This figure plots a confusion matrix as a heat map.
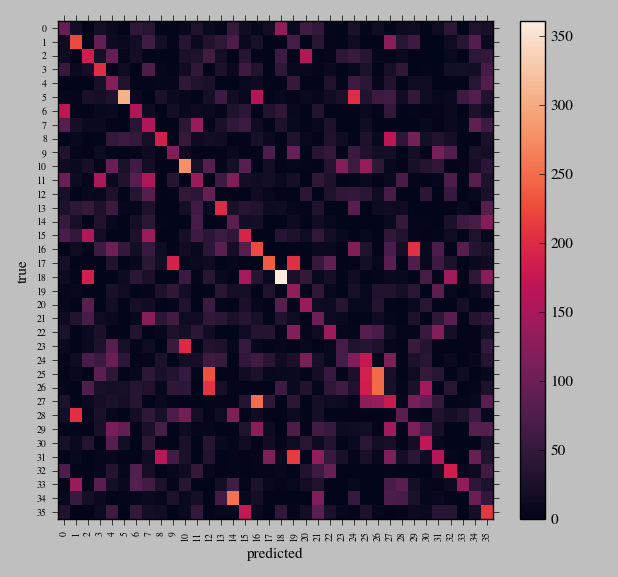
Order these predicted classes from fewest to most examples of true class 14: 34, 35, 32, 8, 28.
8, 32, 28, 34, 35
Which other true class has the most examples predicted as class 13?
16
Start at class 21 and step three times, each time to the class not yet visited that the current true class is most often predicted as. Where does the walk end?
3
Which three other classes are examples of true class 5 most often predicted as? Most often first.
24, 16, 34
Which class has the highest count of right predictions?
18
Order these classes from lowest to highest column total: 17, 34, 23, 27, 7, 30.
23, 17, 30, 34, 7, 27
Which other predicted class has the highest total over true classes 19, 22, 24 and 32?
25
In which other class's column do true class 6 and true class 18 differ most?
2
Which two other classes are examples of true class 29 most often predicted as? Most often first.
27, 16
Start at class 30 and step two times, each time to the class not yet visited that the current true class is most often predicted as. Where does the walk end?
35
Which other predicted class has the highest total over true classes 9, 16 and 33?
29
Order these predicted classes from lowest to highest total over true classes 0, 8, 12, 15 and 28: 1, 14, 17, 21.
17, 21, 14, 1
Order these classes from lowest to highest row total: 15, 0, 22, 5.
0, 22, 15, 5
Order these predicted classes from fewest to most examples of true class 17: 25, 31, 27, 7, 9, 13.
13, 25, 7, 31, 27, 9
